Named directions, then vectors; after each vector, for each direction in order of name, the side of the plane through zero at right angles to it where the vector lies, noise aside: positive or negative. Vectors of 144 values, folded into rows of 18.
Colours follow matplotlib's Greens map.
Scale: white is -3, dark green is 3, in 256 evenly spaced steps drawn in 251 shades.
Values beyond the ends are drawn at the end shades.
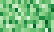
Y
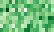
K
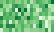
negative, negative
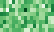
negative, positive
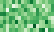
negative, positive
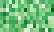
negative, positive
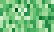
positive, positive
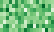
positive, negative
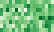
positive, positive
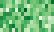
negative, negative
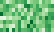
positive, positive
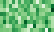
negative, positive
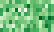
positive, positive
